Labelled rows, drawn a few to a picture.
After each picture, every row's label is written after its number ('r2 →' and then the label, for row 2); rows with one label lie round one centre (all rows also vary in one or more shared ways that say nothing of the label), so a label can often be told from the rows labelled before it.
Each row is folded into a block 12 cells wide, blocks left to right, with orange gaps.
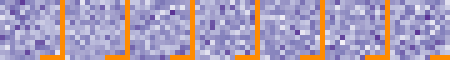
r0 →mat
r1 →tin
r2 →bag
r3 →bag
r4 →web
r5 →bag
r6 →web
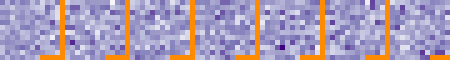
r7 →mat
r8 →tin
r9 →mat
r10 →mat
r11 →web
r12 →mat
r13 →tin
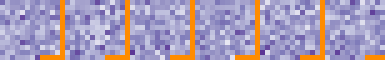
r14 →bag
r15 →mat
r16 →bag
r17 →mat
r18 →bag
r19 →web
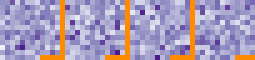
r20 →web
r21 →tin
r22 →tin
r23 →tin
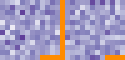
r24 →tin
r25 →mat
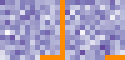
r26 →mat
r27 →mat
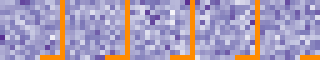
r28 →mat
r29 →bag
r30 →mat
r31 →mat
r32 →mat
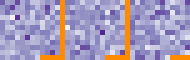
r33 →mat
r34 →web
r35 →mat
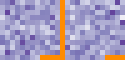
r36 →web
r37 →web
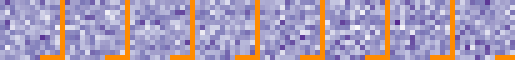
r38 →tin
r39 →mat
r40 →web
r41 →tin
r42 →web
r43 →bag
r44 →bag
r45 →mat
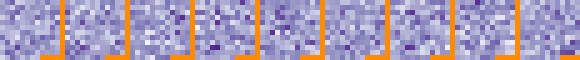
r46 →web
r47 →bag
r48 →bag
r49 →web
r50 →mat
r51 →web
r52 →web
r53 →tin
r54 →mat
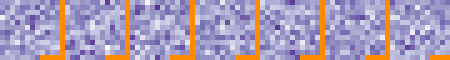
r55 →bag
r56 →bag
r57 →tin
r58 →bag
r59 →bag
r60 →mat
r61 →web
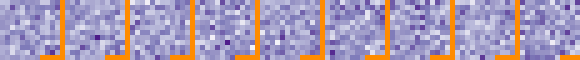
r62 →tin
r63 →web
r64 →tin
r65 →web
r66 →bag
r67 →tin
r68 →mat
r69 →tin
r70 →mat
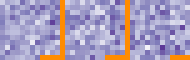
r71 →tin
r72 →bag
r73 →mat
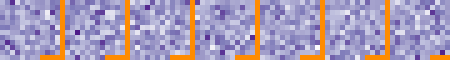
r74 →tin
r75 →tin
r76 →tin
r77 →mat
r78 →web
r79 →bag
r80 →bag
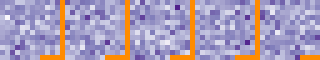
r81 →web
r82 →mat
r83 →mat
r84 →bag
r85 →bag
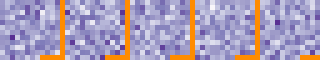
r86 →mat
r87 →bag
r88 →tin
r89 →bag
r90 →bag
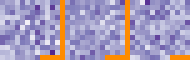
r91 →tin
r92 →tin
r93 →mat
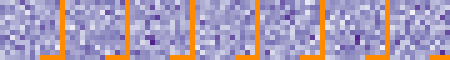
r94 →tin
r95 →bag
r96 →bag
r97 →bag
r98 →tin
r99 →web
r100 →bag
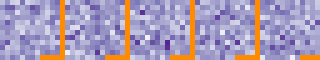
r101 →tin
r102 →tin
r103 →web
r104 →mat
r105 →web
